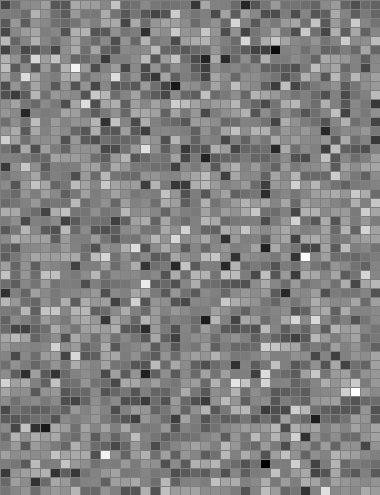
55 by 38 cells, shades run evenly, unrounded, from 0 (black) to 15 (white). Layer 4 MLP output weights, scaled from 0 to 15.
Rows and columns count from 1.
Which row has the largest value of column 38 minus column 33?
11
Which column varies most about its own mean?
27
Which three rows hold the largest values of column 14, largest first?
28, 34, 49
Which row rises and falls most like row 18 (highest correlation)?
35
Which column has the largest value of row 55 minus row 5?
33
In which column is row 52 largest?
30
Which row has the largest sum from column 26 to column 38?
5
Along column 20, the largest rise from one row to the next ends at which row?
31
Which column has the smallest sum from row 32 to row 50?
18
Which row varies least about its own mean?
23
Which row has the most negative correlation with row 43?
1
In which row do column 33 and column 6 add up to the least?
53
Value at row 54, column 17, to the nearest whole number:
11
